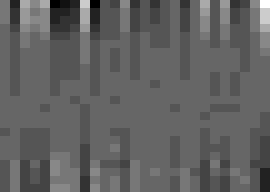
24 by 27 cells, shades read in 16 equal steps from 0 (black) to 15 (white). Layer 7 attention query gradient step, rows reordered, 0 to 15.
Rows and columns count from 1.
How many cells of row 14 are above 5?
21
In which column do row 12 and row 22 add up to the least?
27
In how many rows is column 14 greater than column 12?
4
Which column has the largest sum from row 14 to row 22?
6
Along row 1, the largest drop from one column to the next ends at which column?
10
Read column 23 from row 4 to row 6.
7 7 6
